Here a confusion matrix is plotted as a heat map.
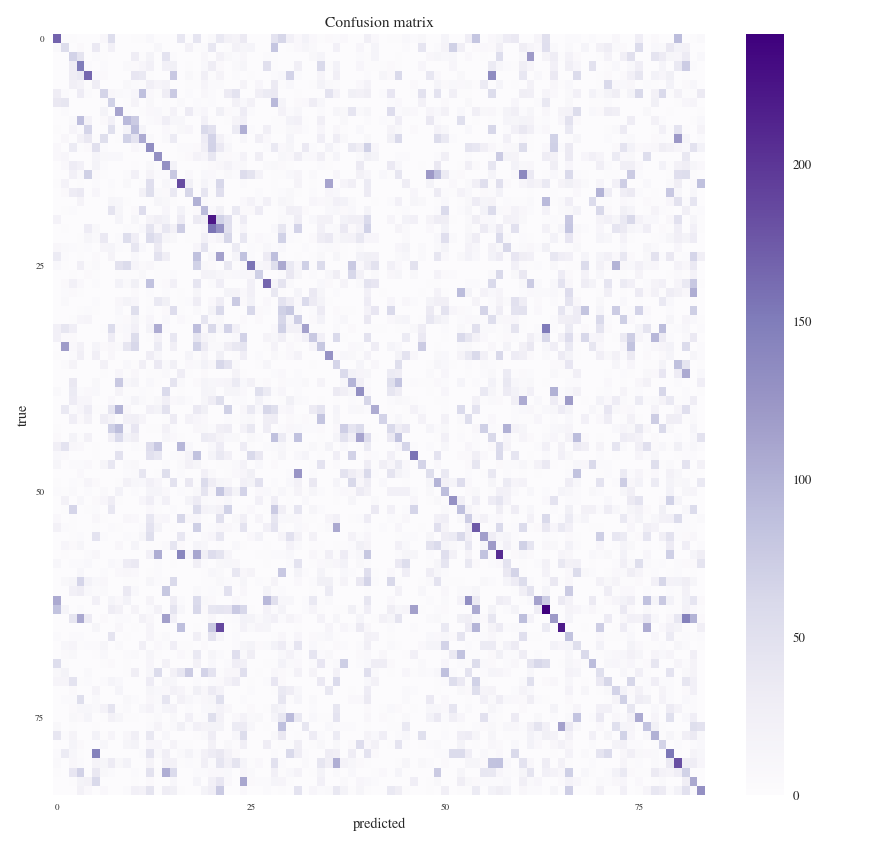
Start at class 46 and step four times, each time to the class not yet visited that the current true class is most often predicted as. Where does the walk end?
36
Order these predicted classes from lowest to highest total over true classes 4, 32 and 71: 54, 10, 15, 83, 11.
83, 11, 10, 15, 54
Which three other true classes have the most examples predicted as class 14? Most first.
64, 81, 61
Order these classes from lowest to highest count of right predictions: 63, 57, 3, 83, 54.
83, 3, 54, 57, 63
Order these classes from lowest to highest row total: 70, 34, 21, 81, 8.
8, 70, 81, 34, 21
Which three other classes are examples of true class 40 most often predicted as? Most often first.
66, 60, 21
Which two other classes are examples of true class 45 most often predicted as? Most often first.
16, 13
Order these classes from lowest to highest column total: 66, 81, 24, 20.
81, 24, 20, 66
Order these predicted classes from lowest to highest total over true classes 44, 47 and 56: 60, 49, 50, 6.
6, 50, 49, 60
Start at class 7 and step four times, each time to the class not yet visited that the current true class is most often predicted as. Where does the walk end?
21
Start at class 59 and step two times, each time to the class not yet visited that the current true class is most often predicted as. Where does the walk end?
23
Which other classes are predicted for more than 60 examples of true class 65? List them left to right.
16, 20, 21, 54, 70, 76
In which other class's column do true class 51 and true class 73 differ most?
79
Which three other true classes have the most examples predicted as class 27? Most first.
62, 41, 3
